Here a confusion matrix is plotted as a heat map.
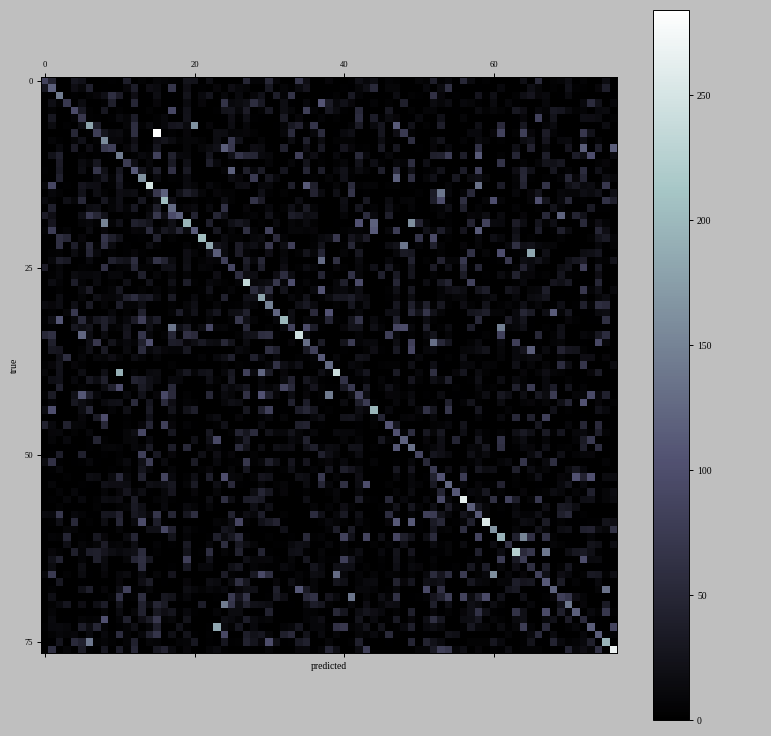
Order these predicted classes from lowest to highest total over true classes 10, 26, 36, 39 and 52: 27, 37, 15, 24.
24, 37, 15, 27
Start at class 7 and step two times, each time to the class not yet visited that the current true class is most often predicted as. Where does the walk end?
53
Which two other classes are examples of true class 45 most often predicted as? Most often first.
8, 67
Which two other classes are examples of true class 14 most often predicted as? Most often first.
58, 35
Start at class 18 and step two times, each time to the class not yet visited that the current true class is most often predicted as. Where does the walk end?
41
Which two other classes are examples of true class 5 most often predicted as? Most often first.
66, 42
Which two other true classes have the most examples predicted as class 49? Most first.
19, 59
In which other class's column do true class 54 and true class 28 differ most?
43
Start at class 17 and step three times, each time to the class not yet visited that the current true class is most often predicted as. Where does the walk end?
3
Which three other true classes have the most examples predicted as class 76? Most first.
9, 73, 60
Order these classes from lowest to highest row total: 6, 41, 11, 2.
11, 2, 41, 6
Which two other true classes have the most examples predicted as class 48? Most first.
22, 33
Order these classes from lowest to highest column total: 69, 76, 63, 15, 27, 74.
76, 69, 74, 63, 15, 27
